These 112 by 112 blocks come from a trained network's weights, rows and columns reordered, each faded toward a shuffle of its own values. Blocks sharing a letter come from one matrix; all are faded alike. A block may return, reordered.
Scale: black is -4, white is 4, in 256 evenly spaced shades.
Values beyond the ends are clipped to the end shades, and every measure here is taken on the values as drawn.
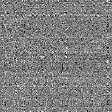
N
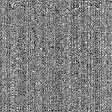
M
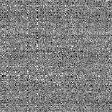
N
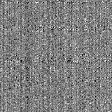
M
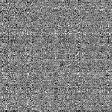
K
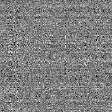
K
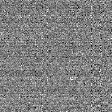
N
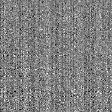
M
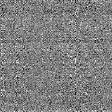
K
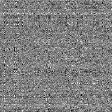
N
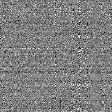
N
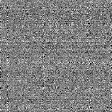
N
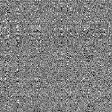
K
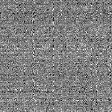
N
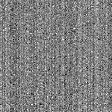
M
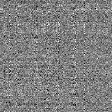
K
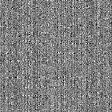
M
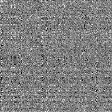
K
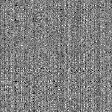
M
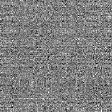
K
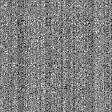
M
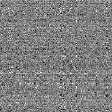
N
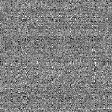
K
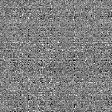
N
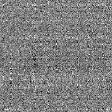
K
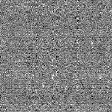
K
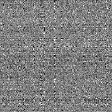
N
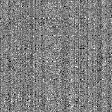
M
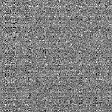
N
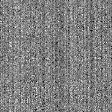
M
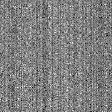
M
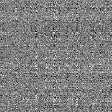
K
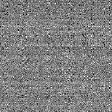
N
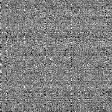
N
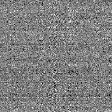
K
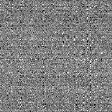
N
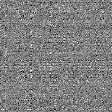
N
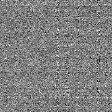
K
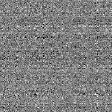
N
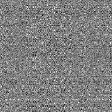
K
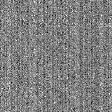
M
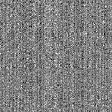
M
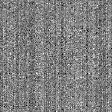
M
